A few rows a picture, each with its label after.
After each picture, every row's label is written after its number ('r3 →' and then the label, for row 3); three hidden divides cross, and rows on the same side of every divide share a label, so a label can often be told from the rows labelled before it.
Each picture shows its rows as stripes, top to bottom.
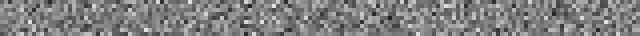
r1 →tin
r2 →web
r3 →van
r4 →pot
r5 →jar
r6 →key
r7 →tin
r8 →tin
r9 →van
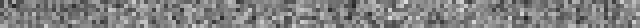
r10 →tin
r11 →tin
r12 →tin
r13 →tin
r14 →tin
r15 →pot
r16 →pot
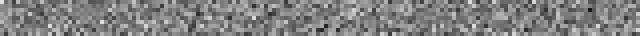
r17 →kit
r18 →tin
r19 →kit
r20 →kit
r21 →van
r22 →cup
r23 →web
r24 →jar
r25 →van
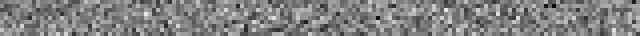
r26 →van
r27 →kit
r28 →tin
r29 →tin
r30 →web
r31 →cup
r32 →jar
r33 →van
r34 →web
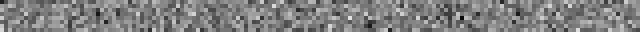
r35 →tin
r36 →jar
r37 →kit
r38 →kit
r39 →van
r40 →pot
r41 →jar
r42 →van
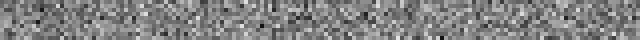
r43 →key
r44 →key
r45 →kit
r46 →web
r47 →van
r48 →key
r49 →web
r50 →kit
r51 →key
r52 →kit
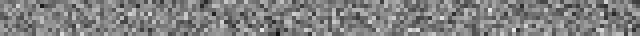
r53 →key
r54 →cup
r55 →jar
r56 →pot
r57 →web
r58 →van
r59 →cup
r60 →kit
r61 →van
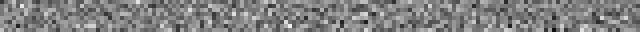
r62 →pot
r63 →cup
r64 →tin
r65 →pot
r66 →kit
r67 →cup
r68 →van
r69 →kit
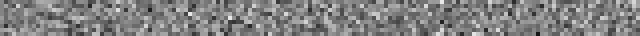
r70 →jar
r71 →web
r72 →jar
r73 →cup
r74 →kit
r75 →pot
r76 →jar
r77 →jar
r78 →jar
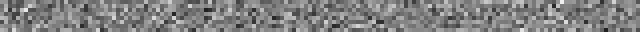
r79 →cup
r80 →key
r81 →tin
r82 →cup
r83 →kit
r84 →web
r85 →kit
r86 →web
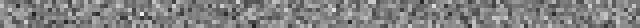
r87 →web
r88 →jar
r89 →van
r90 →kit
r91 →van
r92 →tin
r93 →tin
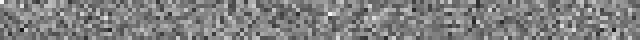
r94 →van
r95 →van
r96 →web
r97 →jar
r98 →key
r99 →tin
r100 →kit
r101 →tin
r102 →kit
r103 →cup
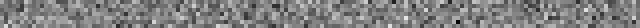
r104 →pot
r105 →kit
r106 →pot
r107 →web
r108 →jar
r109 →van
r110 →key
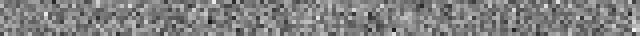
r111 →cup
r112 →jar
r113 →kit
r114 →pot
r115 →kit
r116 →pot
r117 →web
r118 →tin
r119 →key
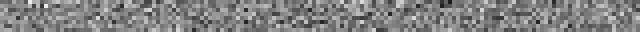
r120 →kit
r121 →kit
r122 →cup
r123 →kit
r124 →web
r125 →jar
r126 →cup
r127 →web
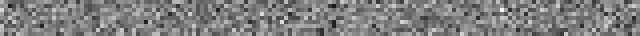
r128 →jar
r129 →key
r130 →van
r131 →tin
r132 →van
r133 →key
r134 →kit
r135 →jar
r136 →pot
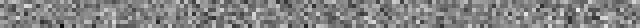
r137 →jar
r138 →tin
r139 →kit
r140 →cup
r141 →kit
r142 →cup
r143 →key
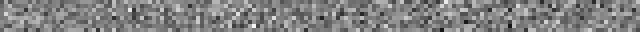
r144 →tin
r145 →web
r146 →van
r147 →cup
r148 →jar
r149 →cup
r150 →van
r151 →key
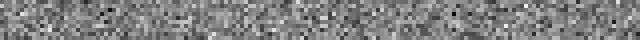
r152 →tin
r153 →kit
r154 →tin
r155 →web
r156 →key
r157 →tin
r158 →cup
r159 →jar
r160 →cup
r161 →cup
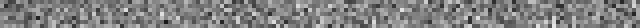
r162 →tin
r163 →pot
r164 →key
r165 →van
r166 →web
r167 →web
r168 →cup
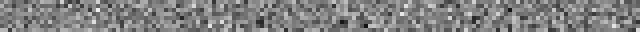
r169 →jar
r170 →kit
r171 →web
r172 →kit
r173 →cup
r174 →cup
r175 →cup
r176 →van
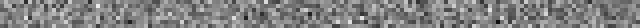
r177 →van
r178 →web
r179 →jar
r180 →web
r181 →jar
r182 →cup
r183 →pot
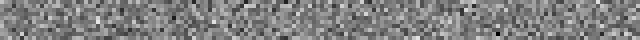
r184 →jar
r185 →kit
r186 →kit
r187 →key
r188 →web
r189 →web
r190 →pot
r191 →key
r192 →cup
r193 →pot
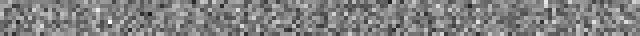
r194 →jar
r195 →web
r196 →web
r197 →jar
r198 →van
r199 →web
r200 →jar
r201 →tin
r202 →van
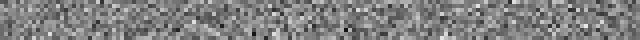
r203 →cup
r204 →pot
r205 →kit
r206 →web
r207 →pot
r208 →kit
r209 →pot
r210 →key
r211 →web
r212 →web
